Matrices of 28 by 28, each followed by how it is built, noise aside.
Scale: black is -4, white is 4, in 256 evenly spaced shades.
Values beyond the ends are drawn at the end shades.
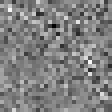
upper triangular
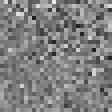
upper triangular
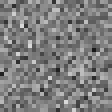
noise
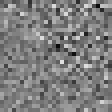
upper triangular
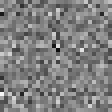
low rank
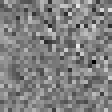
upper triangular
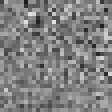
upper triangular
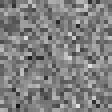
noise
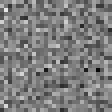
repeating rows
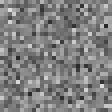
noise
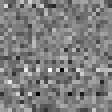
uneven rows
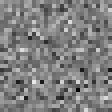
uneven rows
